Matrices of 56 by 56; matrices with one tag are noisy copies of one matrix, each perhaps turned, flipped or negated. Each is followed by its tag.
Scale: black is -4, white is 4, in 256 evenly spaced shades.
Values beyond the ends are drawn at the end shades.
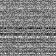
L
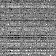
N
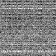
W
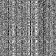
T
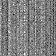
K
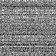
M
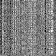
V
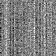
M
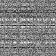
T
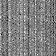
K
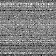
V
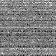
K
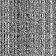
W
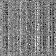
N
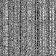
N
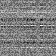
T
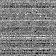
N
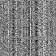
T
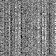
M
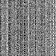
K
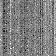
V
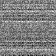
M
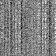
M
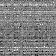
W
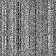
N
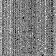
V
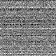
K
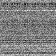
V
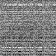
W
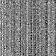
K
